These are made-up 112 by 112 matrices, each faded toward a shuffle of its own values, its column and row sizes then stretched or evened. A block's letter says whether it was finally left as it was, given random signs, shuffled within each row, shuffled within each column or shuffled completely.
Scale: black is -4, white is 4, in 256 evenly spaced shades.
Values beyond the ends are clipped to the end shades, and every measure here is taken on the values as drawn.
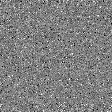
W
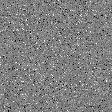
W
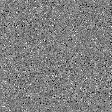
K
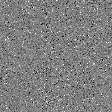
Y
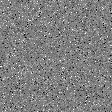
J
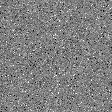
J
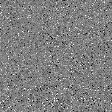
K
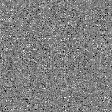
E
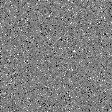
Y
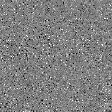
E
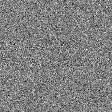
W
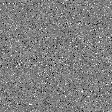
W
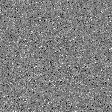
W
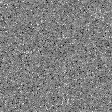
J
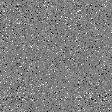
E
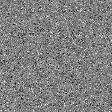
K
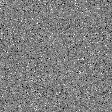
W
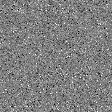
W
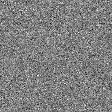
W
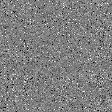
K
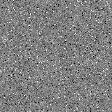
Y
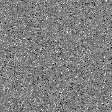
Y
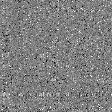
E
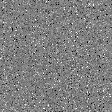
Y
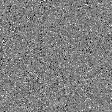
Y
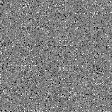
E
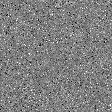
J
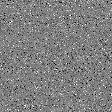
W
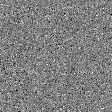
W
